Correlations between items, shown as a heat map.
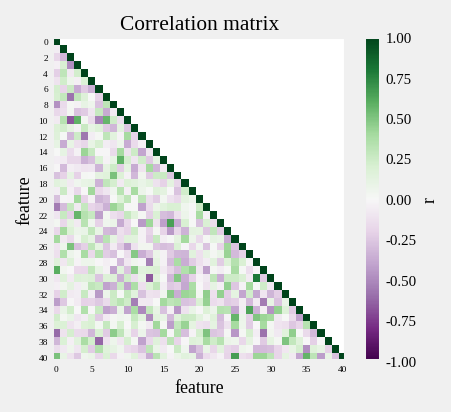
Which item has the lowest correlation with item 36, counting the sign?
16
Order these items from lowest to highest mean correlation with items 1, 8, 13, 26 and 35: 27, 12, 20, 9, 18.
27, 9, 20, 12, 18
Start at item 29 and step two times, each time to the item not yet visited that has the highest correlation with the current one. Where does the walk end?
40
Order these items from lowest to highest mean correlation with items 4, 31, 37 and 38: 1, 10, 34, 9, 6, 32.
6, 10, 9, 1, 32, 34
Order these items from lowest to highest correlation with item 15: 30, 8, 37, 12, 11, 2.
2, 11, 30, 8, 12, 37
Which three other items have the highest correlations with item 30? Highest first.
28, 17, 35
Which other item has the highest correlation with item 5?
19
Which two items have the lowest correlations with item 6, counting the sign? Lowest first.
38, 10
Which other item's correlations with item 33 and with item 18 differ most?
29
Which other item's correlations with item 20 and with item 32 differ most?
23
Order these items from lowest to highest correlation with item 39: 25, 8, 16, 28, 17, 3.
28, 25, 3, 16, 8, 17
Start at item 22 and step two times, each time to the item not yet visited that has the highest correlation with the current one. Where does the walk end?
10
